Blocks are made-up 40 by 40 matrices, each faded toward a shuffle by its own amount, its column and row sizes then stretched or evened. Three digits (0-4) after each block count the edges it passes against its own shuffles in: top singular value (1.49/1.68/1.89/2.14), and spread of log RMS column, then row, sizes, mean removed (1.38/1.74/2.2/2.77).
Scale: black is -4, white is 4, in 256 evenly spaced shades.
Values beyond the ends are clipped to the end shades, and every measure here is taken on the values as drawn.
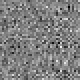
3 1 2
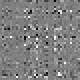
1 3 3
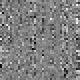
2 4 0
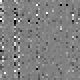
3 3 0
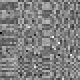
4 0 0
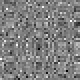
4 1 0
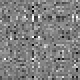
3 2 2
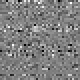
0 1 4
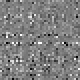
1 2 3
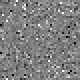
0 0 0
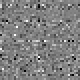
1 1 3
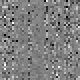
1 4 0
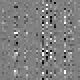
3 4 0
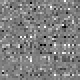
2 1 3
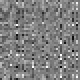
3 4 1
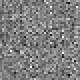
1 2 0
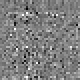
1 2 2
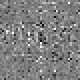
0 2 3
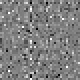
3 1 0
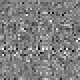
2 0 2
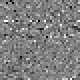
0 0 2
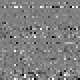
0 1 4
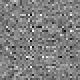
3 2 2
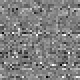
3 0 3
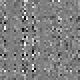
3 4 2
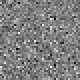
0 2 1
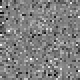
0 1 0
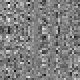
3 4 0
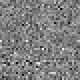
1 0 2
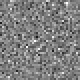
0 0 0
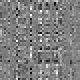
4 4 1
